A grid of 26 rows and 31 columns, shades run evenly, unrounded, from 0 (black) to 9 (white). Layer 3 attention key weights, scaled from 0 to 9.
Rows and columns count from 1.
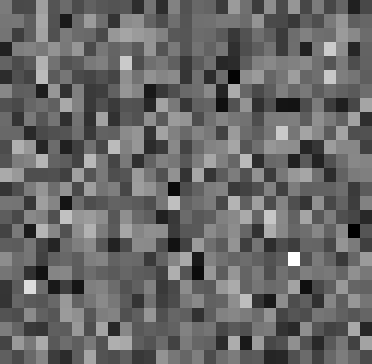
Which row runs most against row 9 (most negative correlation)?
25
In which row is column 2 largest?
11
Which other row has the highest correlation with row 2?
26
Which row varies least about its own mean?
23
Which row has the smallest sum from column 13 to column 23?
8
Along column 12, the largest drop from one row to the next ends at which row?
12
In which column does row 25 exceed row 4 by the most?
20
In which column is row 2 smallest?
6
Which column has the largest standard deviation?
4
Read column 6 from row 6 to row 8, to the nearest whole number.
4 2 6
